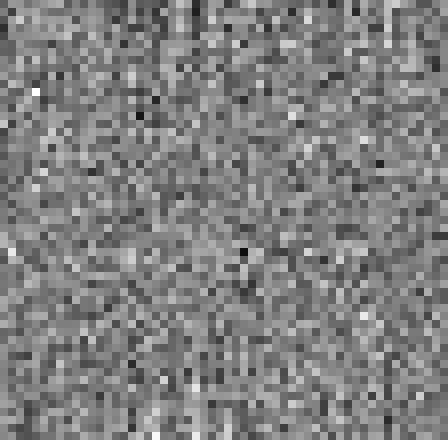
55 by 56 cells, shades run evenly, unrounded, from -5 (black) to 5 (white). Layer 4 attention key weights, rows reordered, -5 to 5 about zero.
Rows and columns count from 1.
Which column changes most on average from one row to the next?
17
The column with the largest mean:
5
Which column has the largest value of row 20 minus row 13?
20
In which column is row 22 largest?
6
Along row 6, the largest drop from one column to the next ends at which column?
31
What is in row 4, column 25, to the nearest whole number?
-2
